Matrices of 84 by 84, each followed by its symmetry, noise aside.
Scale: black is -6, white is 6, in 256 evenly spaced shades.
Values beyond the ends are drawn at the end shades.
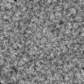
symmetric across the other diagonal.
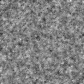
symmetric.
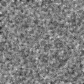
symmetric.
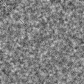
symmetric.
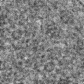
symmetric across the other diagonal.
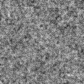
symmetric across the other diagonal.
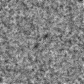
symmetric.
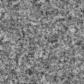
antisymmetric.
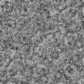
symmetric.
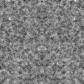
mirrored left to right.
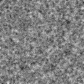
symmetric.
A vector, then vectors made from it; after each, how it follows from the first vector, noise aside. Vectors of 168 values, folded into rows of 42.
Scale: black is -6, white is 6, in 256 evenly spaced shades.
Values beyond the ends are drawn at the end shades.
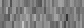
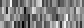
negated, scaled up.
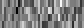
reversed, scaled up.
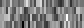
negated, scaled up.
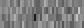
wrapped around, negated.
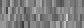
negated.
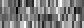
reversed, scaled up.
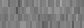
reversed, shrunk.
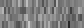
wrapped around, negated.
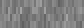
negated, shrunk.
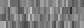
wrapped around, negated.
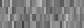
negated.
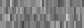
negated.
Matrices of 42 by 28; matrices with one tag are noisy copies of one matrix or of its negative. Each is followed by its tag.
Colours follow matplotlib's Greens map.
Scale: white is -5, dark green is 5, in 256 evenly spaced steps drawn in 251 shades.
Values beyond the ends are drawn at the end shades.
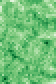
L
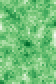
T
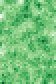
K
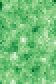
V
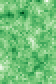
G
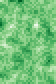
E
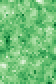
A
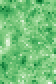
A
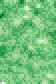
K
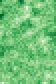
K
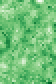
A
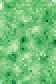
V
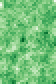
V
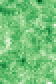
A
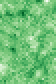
G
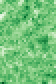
K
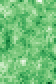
A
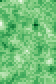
E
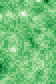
G
